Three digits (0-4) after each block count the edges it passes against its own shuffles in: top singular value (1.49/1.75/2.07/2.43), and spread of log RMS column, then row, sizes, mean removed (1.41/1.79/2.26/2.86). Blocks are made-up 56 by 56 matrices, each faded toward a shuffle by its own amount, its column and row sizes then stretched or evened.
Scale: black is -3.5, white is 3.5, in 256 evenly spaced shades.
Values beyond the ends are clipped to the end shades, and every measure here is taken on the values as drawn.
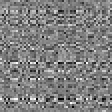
4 0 4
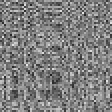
3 1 0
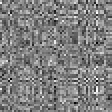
4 3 1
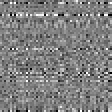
4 1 4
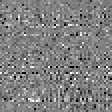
3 0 3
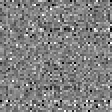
2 1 3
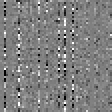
3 4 0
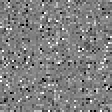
0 1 1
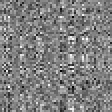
3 3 1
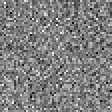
2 0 0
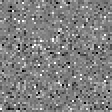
1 0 1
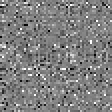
3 1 2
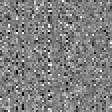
2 3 0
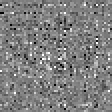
0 3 3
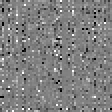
0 4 1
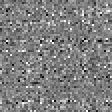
1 1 3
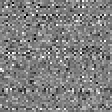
3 0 3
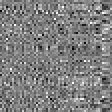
4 1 3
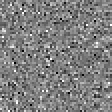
1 0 0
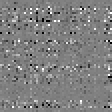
0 3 4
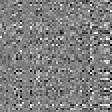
4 3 3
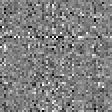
1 3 2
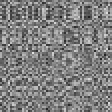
4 2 2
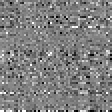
3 0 4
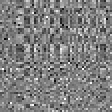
4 1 2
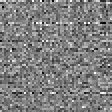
3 0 3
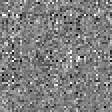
1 3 2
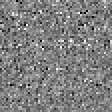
0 0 2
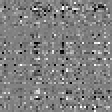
2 3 4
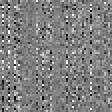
3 4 0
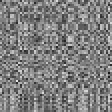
4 3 0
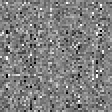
0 3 1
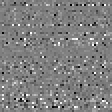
0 1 4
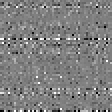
4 1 4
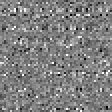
2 0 3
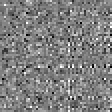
3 2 3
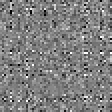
2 3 3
